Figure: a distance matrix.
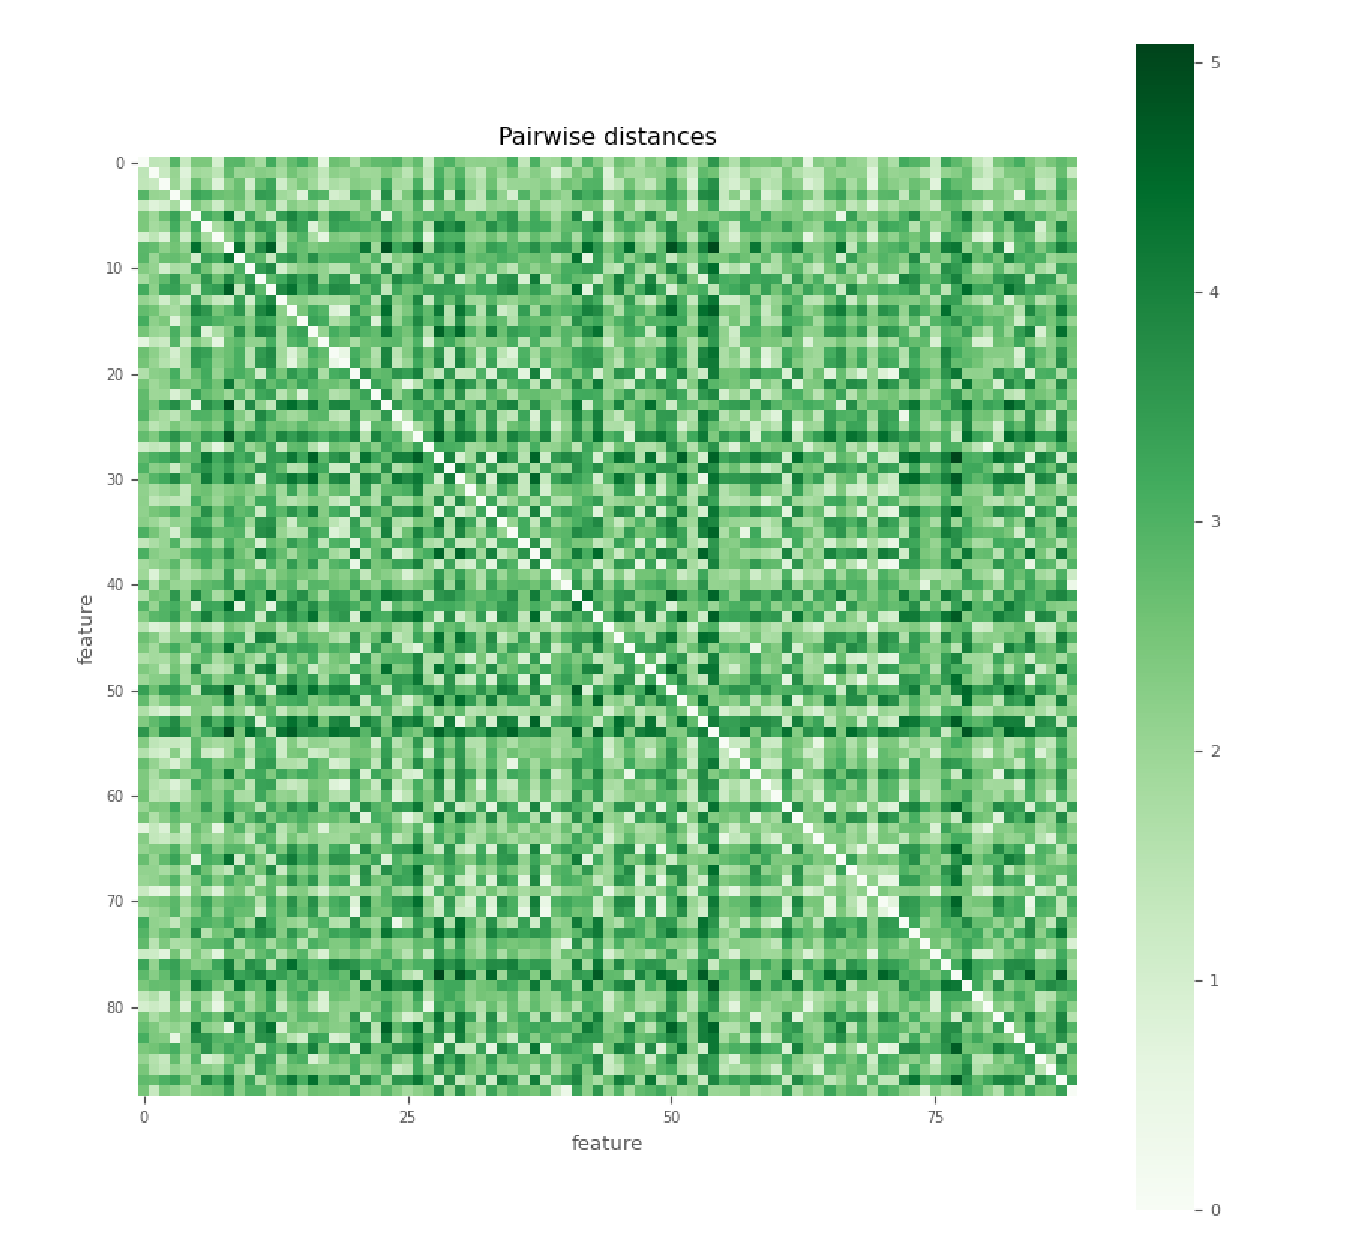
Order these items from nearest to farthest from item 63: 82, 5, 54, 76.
82, 5, 76, 54
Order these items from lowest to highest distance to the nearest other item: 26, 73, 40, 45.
40, 26, 45, 73
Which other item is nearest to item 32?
59
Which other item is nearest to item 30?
53
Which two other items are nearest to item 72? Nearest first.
24, 60
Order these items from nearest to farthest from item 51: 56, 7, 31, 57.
56, 7, 57, 31
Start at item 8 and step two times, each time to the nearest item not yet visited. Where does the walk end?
13
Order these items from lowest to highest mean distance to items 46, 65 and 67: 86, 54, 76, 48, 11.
11, 86, 48, 76, 54
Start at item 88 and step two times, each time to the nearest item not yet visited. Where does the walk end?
74
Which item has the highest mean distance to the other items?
54
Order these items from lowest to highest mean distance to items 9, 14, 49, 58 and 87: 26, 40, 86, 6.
86, 40, 26, 6
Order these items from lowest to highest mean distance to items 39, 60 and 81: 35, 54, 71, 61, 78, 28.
35, 54, 71, 61, 78, 28
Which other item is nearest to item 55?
64
